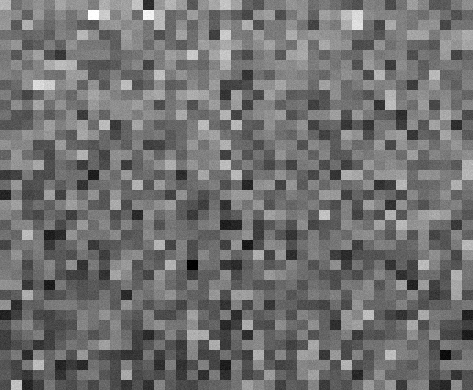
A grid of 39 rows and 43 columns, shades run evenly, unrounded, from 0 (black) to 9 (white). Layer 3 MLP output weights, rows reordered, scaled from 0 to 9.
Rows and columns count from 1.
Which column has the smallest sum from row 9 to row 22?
23
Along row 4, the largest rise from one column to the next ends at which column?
21
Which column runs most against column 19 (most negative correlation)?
29
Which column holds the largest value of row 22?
30
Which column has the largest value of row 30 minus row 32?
22
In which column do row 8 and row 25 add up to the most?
15
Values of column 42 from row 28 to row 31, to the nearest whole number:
6 6 6 4
